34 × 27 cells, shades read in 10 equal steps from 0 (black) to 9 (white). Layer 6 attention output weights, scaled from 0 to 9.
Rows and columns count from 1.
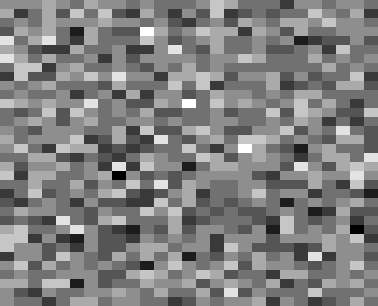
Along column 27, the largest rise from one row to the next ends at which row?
18
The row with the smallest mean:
23
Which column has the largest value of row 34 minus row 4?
6
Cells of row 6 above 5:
5
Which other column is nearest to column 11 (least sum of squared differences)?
15
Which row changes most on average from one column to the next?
2
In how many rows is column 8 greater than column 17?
10
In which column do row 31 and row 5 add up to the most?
11
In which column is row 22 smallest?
27
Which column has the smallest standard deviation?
19
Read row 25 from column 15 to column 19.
3 4 4 4 3
